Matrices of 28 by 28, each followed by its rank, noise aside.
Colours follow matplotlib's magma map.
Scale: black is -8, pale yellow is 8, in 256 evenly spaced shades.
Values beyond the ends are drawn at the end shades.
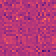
four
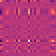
one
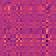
two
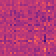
four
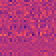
three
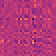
three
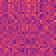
four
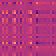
one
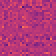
four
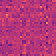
four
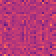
three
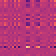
one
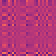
one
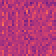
four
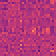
four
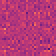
four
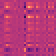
one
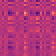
one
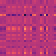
one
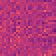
four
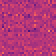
four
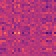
three
